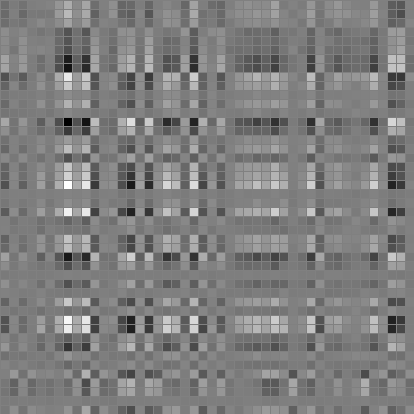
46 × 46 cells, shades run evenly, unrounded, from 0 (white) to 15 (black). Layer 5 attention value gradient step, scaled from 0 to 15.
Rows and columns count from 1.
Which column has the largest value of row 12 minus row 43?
15
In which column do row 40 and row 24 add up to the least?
8
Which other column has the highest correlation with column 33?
41
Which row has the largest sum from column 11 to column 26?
42
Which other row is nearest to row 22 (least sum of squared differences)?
31
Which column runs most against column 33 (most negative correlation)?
4
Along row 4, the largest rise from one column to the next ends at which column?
22
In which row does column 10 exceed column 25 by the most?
14
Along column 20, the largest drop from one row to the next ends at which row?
9
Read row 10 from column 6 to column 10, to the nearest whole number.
8 6 3 6 4
